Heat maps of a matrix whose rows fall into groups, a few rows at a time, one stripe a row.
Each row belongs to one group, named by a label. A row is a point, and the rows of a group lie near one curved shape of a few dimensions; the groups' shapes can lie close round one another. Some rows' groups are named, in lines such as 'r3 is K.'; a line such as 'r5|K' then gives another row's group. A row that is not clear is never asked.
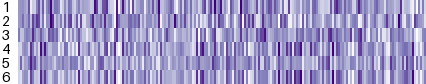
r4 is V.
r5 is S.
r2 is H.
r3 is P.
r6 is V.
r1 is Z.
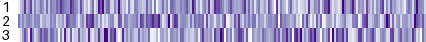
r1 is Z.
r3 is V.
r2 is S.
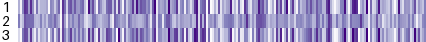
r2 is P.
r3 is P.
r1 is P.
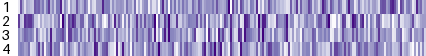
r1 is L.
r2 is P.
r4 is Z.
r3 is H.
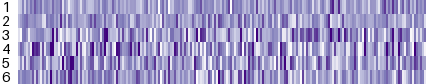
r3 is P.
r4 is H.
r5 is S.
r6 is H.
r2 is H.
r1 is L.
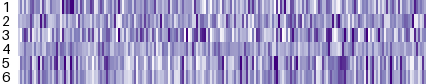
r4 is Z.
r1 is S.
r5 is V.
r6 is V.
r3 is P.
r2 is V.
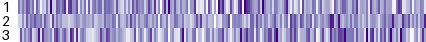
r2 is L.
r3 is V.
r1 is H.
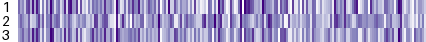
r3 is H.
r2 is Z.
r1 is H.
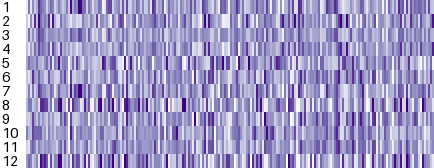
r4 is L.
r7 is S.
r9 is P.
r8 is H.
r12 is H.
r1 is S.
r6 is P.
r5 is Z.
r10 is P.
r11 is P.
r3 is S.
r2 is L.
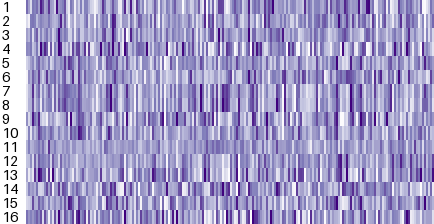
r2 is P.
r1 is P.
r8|Z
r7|Z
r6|V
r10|S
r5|Z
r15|Z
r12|L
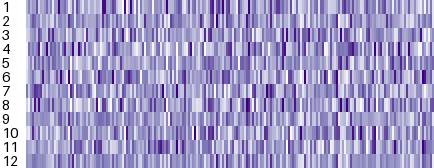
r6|H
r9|H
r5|L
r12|H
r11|S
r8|L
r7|P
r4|V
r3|V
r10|P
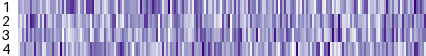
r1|S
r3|L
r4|H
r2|L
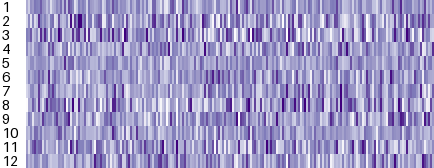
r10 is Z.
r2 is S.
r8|V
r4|V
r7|V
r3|H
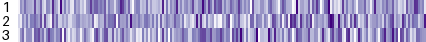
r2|L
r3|L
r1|H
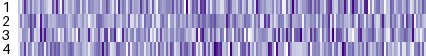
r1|P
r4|Z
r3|V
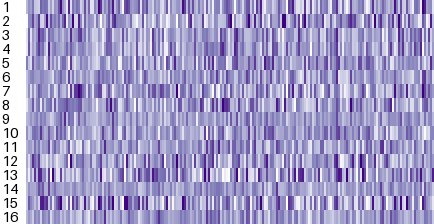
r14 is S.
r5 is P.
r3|S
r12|P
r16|S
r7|S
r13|L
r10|P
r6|H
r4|S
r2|V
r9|Z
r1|H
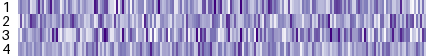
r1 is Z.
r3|P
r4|S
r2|S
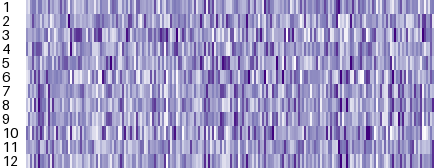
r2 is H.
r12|L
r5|Z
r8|L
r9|S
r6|L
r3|S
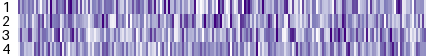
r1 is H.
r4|L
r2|Z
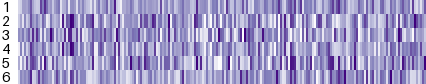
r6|V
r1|V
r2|S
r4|S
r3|H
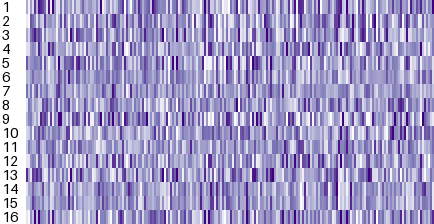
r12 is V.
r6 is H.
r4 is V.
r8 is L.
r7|Z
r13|P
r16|L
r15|H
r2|P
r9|H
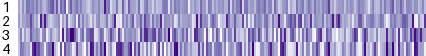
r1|Z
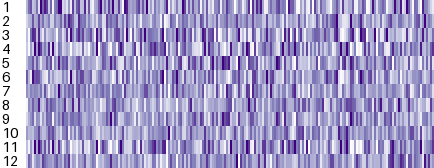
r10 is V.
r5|Z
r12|L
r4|L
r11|L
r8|V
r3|P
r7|H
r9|Z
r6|P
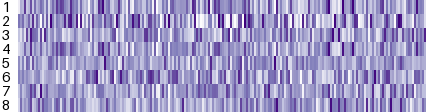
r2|H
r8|V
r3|L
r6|S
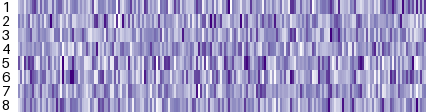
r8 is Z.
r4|S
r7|P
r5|P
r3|V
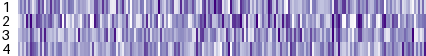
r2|L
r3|V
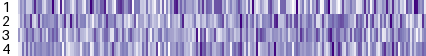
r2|V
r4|L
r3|P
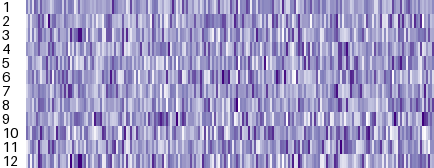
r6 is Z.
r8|L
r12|S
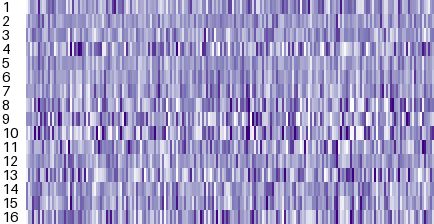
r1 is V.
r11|H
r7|S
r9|H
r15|P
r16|Z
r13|V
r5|S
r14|P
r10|L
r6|S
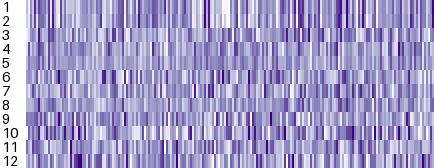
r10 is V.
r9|H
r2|L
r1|L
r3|V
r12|S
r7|P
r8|V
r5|S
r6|Z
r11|P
